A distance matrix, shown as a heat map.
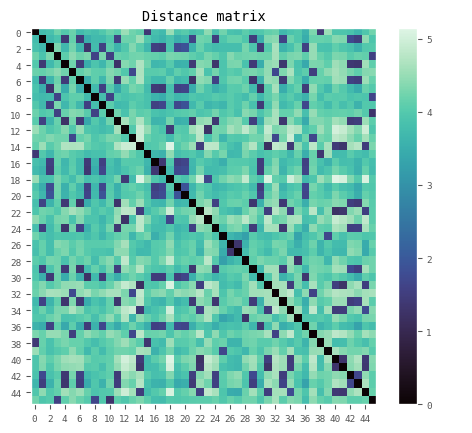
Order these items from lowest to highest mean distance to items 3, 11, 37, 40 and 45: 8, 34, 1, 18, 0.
8, 1, 34, 0, 18
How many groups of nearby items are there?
10
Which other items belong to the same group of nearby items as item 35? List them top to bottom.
28
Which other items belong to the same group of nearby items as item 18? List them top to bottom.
12, 23
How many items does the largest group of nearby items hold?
10
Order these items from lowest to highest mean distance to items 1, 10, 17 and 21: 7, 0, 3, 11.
11, 7, 3, 0
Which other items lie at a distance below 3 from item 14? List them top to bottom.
22, 31, 34, 40, 41, 44
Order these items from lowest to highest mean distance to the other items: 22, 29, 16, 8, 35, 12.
16, 29, 8, 22, 35, 12
